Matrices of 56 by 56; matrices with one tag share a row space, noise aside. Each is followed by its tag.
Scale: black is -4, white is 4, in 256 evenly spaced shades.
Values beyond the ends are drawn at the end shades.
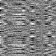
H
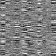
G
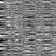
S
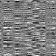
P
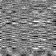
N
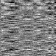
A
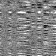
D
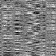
P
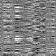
P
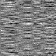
A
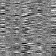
G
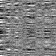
S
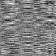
A
